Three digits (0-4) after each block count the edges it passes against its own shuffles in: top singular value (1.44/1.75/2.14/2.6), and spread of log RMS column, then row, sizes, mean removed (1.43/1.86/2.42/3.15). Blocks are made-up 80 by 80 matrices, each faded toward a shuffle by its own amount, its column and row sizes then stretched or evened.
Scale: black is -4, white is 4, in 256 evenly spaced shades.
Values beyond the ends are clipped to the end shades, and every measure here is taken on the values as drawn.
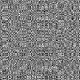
4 2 2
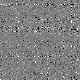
0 2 3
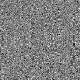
2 1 0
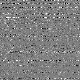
0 0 4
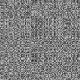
3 2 1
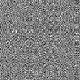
3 1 0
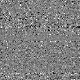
2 0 3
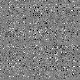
0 2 3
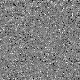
2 0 0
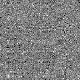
2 1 0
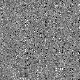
1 2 0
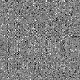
3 2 1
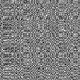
4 0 2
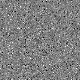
0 1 1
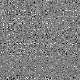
1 2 3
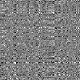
4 2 3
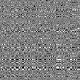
4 1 4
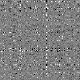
3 2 3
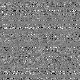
0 0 4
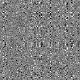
3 3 1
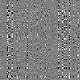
4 4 2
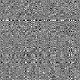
4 3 3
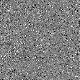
1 1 1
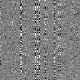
4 4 0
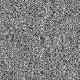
2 0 0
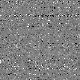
1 1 3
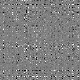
3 3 3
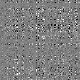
0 4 4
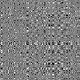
4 3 3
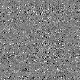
2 1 2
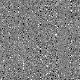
0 3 0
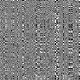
4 4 2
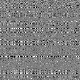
4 1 4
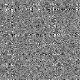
2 2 3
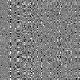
4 4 0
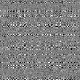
4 2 4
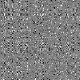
3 3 1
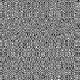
4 0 1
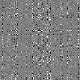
3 4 3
